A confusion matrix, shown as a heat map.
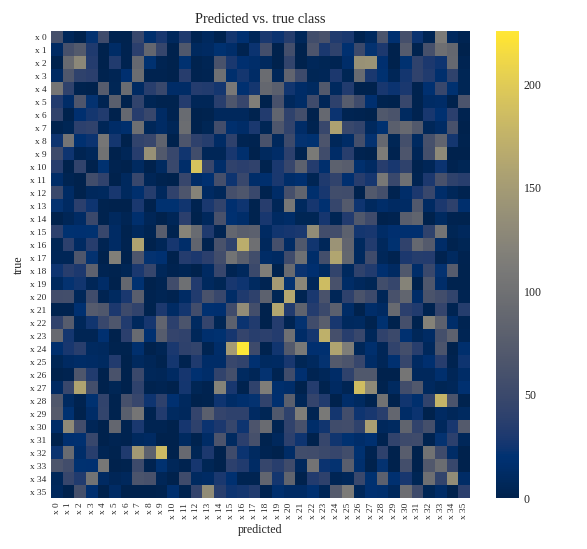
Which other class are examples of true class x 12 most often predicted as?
x 21
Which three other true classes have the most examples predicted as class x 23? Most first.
x 19, x 29, x 6
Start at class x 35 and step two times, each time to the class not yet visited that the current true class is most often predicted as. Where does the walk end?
x 20
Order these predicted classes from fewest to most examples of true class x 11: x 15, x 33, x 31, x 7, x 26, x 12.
x 31, x 12, x 15, x 26, x 7, x 33
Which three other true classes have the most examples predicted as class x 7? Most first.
x 16, x 32, x 29
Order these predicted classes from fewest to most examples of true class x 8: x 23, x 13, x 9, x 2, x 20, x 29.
x 29, x 2, x 13, x 20, x 23, x 9
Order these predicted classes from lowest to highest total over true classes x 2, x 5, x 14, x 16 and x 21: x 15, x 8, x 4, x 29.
x 8, x 4, x 29, x 15
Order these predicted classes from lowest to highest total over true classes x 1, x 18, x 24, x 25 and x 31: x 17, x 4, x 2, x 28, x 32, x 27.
x 4, x 28, x 27, x 32, x 2, x 17
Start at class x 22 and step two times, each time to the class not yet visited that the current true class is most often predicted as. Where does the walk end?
x 9
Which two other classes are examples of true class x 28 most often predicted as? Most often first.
x 33, x 20
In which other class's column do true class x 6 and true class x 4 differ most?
x 15
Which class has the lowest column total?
x 35
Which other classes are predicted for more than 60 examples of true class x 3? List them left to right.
x 1, x 7, x 14, x 18, x 20, x 26
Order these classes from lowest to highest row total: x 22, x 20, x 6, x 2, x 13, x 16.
x 13, x 6, x 2, x 22, x 20, x 16
